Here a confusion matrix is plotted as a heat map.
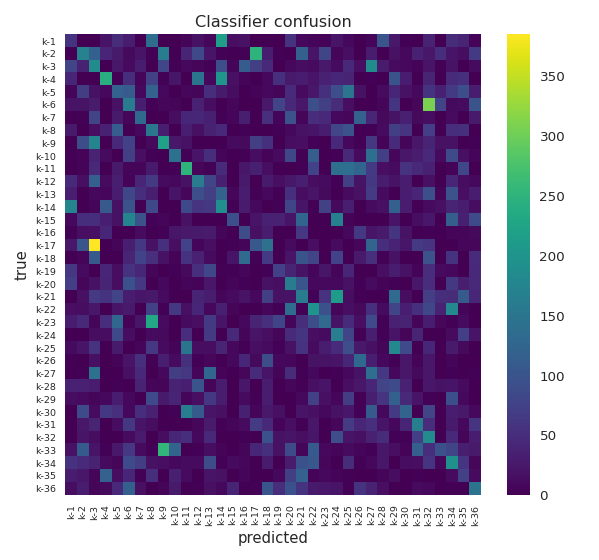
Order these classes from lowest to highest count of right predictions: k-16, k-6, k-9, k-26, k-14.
k-16, k-26, k-6, k-14, k-9
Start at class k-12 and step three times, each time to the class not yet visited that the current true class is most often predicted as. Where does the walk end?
k-13
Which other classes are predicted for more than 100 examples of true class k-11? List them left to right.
k-24, k-25, k-26
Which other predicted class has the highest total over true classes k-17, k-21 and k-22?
k-3
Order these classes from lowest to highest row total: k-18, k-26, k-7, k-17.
k-26, k-7, k-18, k-17
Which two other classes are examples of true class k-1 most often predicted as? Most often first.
k-14, k-8
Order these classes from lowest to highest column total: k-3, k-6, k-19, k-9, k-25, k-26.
k-19, k-26, k-9, k-25, k-6, k-3
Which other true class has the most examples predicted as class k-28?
k-1
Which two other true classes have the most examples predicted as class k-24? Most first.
k-21, k-15
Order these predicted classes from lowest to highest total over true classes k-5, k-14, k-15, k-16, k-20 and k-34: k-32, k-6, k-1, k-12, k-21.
k-12, k-32, k-1, k-21, k-6
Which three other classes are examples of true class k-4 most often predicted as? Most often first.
k-14, k-12, k-29
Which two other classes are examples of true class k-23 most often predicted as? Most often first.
k-8, k-5
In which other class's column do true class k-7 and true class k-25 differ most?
k-29
